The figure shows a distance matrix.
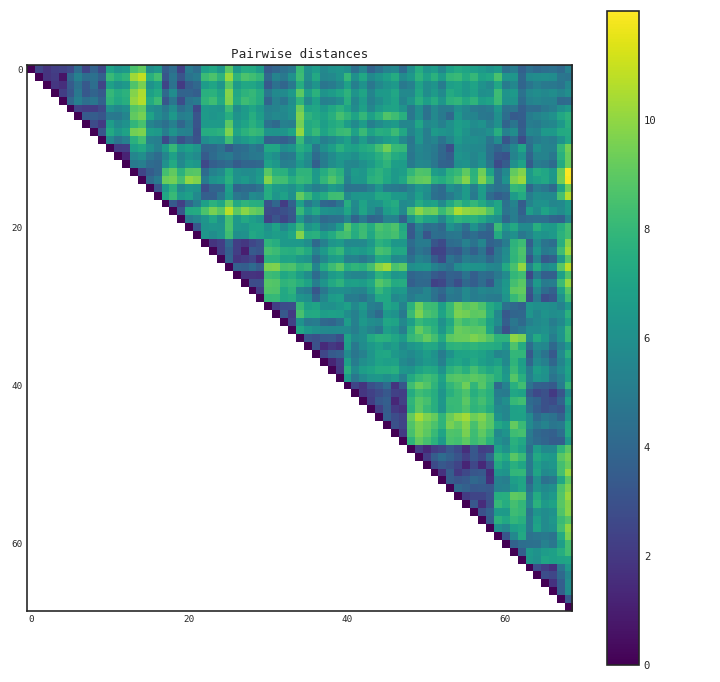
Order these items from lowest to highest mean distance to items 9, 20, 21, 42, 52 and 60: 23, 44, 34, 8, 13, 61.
8, 23, 61, 44, 13, 34
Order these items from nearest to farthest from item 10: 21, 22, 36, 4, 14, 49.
22, 36, 49, 21, 14, 4
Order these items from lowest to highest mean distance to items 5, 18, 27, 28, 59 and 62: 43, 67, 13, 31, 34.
31, 43, 67, 13, 34
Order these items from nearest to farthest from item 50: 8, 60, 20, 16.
20, 8, 16, 60
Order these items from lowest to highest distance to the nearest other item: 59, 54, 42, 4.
4, 42, 54, 59
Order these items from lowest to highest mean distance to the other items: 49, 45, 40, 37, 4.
37, 4, 40, 49, 45
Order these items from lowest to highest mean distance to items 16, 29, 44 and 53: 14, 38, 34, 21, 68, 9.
9, 21, 14, 38, 34, 68
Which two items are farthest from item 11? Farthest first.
68, 45
